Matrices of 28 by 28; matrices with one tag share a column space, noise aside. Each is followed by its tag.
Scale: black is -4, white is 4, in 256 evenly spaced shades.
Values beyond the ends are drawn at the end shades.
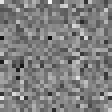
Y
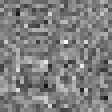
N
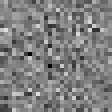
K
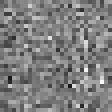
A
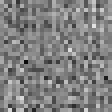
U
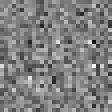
N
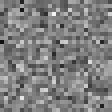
N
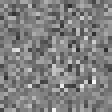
A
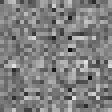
Y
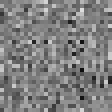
N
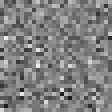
Y
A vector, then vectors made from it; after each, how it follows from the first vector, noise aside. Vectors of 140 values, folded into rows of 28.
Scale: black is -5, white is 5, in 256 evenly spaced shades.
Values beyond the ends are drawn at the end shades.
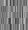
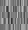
wrapped around.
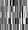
scaled up.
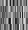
scaled up.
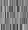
reversed.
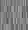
wrapped around, negated, shrunk.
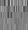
negated, partly zeroed.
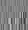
negated, partly zeroed.
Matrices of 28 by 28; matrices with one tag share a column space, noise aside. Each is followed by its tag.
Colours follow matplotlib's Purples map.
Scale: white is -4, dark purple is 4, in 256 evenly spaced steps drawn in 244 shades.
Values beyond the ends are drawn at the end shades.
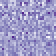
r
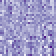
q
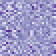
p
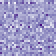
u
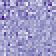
r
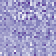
r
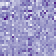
r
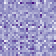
u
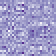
p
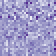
r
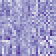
q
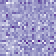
u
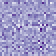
u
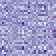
p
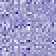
u
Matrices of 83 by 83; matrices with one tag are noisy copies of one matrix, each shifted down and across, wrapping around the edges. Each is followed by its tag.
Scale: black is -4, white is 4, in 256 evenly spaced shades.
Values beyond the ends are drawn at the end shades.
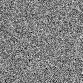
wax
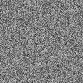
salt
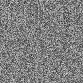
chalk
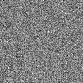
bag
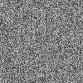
salt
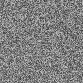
wax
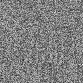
chalk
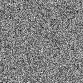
salt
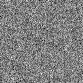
salt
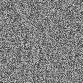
bag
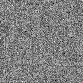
salt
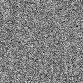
chalk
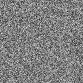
wax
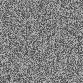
salt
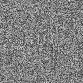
chalk
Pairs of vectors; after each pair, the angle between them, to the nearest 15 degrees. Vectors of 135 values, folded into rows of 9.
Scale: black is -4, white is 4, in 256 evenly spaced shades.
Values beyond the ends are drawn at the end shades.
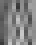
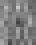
150 degrees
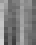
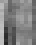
30 degrees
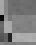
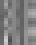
75 degrees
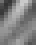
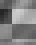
60 degrees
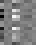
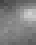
90 degrees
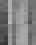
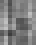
135 degrees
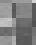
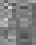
45 degrees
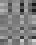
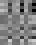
15 degrees
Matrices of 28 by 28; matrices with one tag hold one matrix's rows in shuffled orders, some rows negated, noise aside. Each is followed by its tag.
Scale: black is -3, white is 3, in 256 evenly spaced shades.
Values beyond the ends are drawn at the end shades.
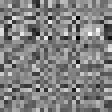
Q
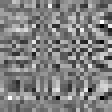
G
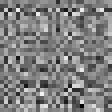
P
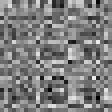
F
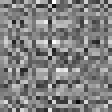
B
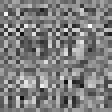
P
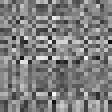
B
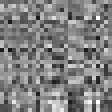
F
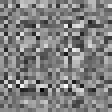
P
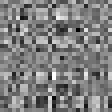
B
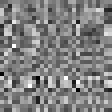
Q
